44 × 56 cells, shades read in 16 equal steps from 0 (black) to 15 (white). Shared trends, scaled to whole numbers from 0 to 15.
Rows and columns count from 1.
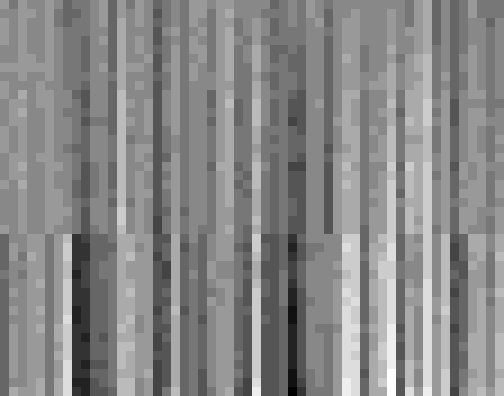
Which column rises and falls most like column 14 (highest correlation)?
46
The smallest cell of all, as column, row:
33, 44
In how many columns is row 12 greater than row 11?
10
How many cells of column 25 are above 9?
1
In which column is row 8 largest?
48
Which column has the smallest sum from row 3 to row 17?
18
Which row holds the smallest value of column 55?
3
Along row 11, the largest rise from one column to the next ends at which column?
14
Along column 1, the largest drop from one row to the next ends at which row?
27
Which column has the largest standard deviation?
8
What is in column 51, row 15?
6
